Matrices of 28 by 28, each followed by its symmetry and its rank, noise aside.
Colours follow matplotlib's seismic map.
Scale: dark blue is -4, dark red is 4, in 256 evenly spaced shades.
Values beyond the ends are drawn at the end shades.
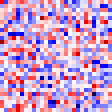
no symmetry, rank six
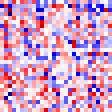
no symmetry, rank six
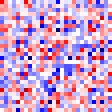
symmetric, rank four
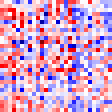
no symmetry, rank four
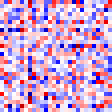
no symmetry, rank four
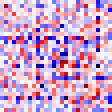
symmetric, rank four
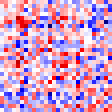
symmetric, rank four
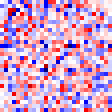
symmetric, rank six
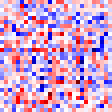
antisymmetric, rank six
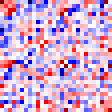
symmetric, rank six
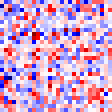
symmetric, rank six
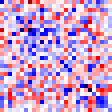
symmetric, rank five
